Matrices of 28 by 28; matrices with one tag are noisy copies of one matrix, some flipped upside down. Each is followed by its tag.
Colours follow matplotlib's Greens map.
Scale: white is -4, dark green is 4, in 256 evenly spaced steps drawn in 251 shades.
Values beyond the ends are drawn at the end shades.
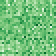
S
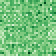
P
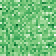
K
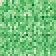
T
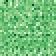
T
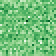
T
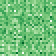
S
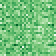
K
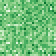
P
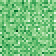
K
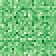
T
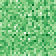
T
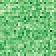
S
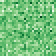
S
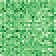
K
